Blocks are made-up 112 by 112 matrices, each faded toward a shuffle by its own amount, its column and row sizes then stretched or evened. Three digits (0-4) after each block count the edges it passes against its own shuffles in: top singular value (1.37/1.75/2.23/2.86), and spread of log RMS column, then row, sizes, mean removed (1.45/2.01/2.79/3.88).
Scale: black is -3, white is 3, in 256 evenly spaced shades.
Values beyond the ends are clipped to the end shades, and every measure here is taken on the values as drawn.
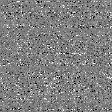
1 1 3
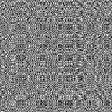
4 0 1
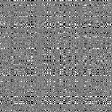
4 3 4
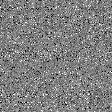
1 0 2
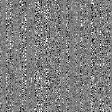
1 4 0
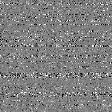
2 0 4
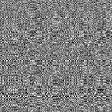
4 0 3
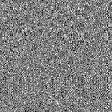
3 1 0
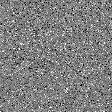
0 0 1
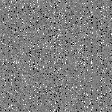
1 3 0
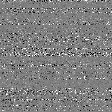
0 0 4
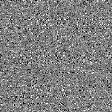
2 1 2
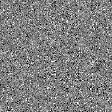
1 2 1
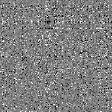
2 3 2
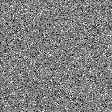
1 0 0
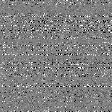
0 1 4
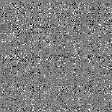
0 3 3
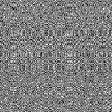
4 0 2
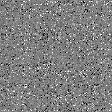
1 1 2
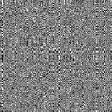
4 3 1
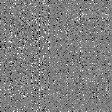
2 3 2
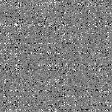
2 2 3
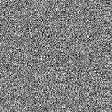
3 1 0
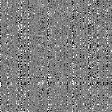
3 4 1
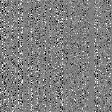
2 4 0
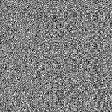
3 0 0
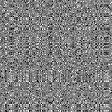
4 2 2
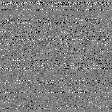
0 0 4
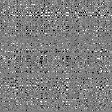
3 2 4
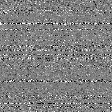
3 0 4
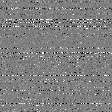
3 0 4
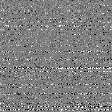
2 1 4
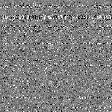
3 1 3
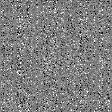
0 3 0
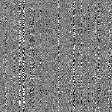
3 4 1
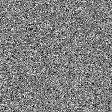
1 0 0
